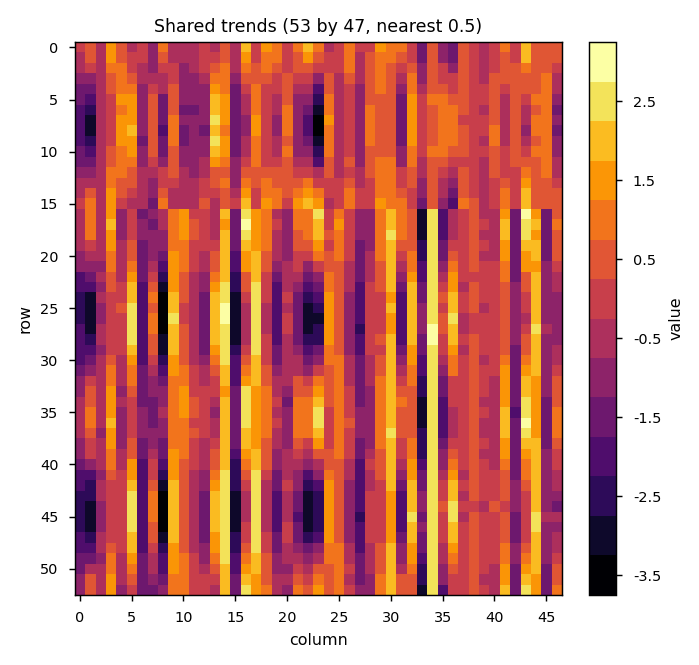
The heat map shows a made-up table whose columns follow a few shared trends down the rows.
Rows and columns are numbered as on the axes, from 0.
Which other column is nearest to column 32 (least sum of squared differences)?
5
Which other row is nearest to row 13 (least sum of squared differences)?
2
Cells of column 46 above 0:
19
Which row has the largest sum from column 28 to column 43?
28
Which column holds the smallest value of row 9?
23
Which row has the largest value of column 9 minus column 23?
26
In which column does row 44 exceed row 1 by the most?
36
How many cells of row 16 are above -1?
36
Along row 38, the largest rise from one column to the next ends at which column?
34
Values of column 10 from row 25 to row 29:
0 0 0.5 0.5 0.5
